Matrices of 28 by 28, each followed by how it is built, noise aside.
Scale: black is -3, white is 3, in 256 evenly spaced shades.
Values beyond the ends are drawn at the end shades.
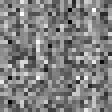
blocks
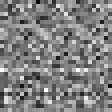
repeating columns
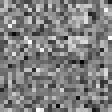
blocks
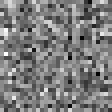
blocks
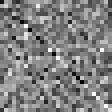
diagonal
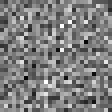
repeating rows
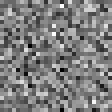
repeating rows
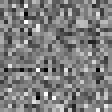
low rank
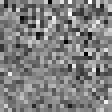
upper triangular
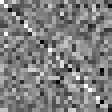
diagonal
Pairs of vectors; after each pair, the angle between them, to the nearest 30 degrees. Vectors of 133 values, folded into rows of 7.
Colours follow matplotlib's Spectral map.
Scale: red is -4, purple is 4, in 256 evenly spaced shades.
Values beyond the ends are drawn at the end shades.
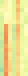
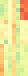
120 degrees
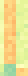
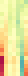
90 degrees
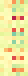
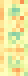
60 degrees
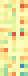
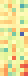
150 degrees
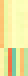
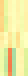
30 degrees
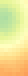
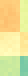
150 degrees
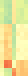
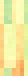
60 degrees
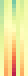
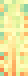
60 degrees
